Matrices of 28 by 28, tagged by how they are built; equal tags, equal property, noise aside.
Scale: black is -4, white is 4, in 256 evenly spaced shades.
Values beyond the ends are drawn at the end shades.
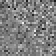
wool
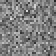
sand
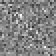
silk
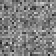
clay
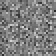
sand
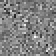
silk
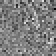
wool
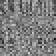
clay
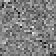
silk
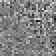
wool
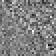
wool
